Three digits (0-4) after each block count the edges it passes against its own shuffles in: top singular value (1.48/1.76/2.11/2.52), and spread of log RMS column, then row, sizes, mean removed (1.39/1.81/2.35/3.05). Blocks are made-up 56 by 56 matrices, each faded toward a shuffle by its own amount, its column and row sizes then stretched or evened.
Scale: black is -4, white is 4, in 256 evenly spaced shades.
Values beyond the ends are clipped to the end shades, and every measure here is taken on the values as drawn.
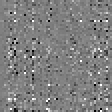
2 3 2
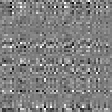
4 3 4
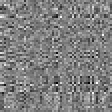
4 3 3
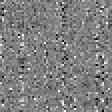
2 3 0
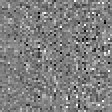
1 3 0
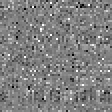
2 0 1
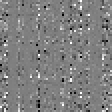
1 4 2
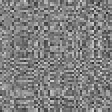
4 3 0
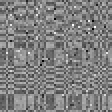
4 0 0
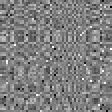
4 1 0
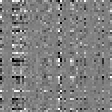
4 4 3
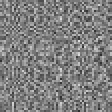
3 2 0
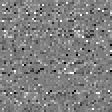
2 0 2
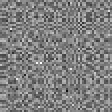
4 0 2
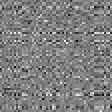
4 1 3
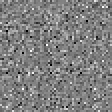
2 0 1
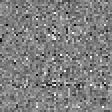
1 2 2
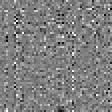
3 3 1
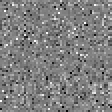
2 0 0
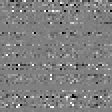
0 1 4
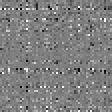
1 2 4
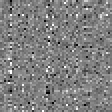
2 2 0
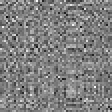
3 0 1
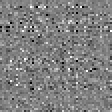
1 1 3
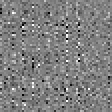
3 3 1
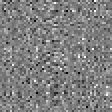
3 2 2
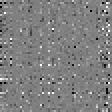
2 3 2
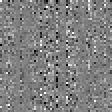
1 4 1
